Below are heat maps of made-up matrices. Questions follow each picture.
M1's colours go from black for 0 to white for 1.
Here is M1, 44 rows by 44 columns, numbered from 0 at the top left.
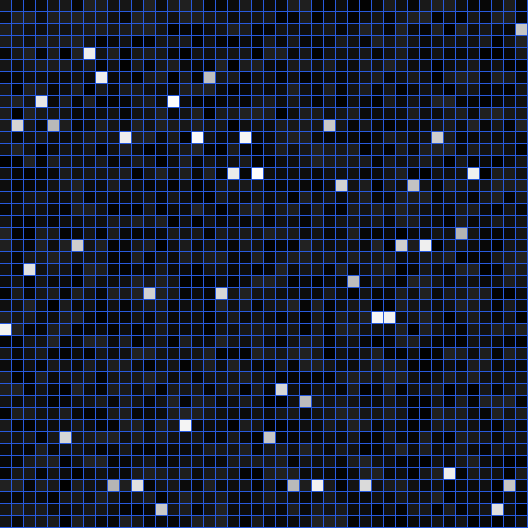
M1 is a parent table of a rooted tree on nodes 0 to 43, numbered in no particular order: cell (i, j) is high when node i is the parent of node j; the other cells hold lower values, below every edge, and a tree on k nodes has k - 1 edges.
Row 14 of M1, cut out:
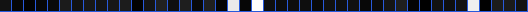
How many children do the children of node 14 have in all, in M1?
2
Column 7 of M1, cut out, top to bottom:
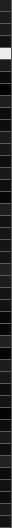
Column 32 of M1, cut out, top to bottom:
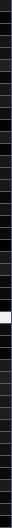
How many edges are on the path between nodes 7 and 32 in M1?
6
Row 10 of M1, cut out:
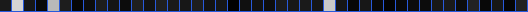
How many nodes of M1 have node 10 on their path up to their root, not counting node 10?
5
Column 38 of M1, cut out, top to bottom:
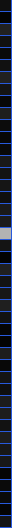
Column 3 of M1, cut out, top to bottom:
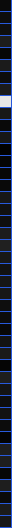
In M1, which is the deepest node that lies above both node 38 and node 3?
8
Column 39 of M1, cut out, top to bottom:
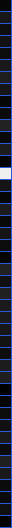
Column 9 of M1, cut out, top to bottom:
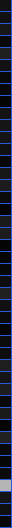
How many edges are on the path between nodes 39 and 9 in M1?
7
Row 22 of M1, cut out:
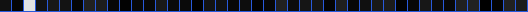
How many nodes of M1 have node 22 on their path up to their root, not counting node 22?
2
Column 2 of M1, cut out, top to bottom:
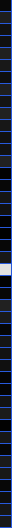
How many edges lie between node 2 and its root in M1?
4
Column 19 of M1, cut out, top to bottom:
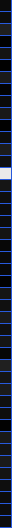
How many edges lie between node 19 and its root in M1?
6
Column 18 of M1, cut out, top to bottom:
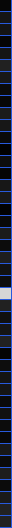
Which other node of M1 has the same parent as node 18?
12
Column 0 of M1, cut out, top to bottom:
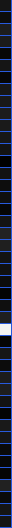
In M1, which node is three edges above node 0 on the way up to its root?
11
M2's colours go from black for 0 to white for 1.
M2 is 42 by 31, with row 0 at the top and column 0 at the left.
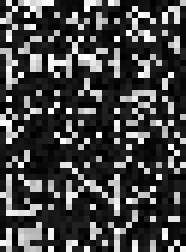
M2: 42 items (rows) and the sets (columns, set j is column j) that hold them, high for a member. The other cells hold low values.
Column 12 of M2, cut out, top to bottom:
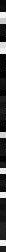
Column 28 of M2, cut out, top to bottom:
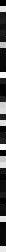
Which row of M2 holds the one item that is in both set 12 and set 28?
7
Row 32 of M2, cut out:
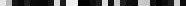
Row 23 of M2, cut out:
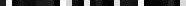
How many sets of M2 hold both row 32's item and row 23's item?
4
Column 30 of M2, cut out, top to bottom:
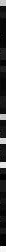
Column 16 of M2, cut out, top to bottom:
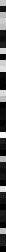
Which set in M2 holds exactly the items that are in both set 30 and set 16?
7
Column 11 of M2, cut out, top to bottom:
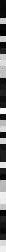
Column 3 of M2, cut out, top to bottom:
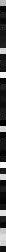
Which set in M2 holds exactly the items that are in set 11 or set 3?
19
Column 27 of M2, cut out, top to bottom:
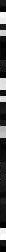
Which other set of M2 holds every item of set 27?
1
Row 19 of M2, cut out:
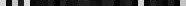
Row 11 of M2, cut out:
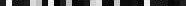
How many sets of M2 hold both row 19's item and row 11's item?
0
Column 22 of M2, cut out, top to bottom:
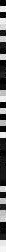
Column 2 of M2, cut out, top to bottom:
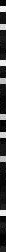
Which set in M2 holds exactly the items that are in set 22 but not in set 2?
25
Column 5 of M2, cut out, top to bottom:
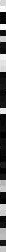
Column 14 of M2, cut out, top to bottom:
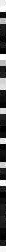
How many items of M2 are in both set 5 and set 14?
7
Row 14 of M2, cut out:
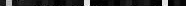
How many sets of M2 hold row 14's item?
3
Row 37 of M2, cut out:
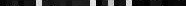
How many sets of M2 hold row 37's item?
4
